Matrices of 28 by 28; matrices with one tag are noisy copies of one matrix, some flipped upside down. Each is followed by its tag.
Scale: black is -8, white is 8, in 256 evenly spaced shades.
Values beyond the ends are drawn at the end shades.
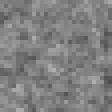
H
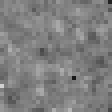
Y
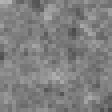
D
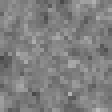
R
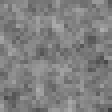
Y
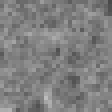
D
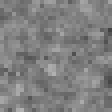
H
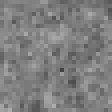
D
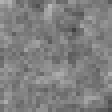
D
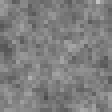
R
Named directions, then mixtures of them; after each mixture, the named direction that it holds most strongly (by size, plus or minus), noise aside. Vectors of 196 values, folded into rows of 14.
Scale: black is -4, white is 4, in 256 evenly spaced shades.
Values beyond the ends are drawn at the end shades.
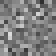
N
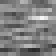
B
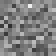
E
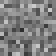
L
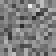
N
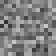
E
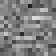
E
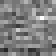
B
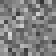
N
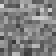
L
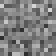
L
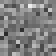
L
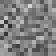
E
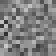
E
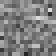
L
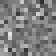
N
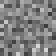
L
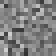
N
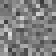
N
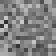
E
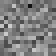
E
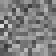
E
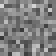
L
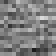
B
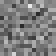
E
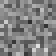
L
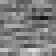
B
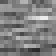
B
